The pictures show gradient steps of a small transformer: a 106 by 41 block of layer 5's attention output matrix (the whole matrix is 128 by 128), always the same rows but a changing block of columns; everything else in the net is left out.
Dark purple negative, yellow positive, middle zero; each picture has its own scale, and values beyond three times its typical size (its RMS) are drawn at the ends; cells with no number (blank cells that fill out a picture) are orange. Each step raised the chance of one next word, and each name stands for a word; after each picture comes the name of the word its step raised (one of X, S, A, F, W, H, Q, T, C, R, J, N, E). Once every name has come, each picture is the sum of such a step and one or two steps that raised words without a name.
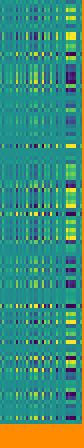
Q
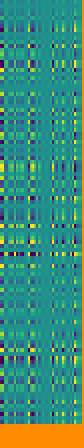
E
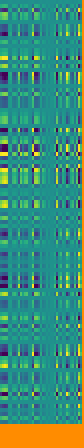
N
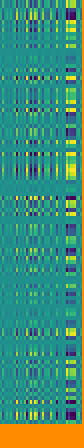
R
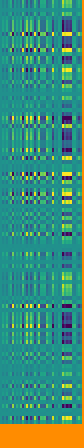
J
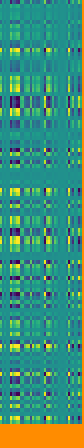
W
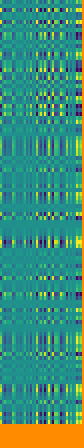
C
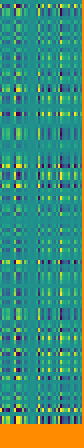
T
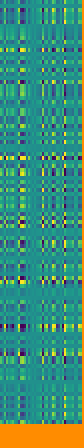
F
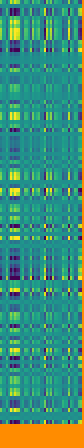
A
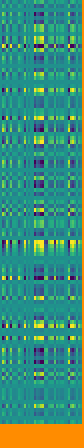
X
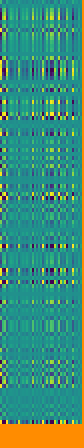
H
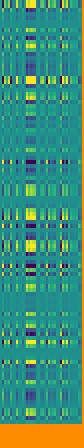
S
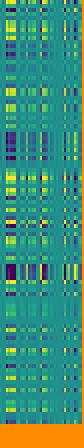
A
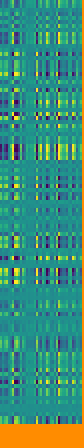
H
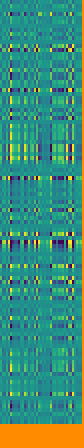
X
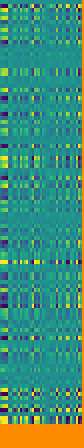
T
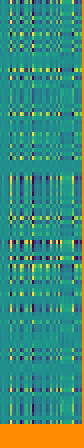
C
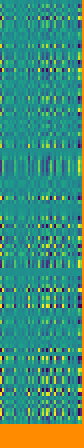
E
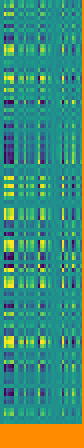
S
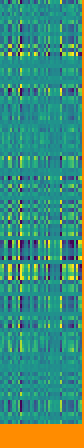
X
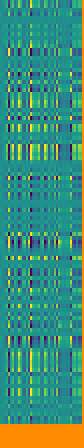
X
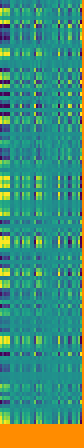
C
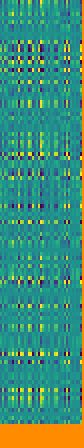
F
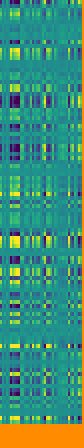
W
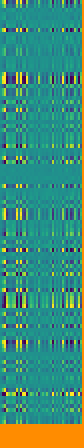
S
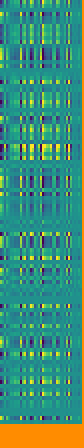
N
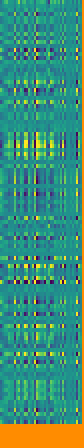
F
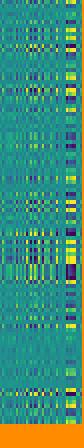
X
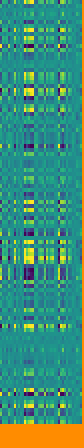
X
